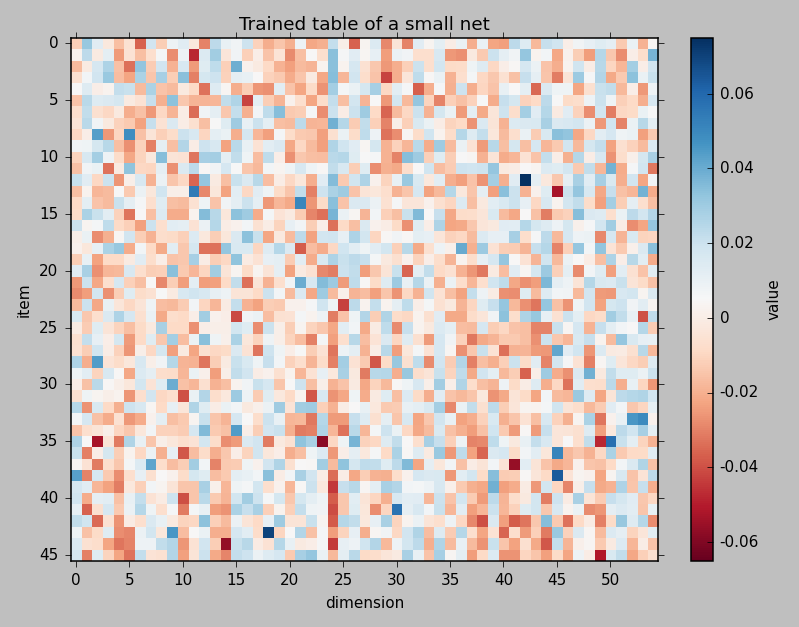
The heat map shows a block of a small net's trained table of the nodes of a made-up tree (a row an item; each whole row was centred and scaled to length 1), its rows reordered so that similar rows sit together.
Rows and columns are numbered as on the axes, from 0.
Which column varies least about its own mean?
20
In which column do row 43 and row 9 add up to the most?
18
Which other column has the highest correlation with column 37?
10
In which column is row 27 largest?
45
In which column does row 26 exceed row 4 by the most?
12
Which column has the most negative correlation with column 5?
15
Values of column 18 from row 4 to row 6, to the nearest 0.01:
-0.03 -0.01 0.02
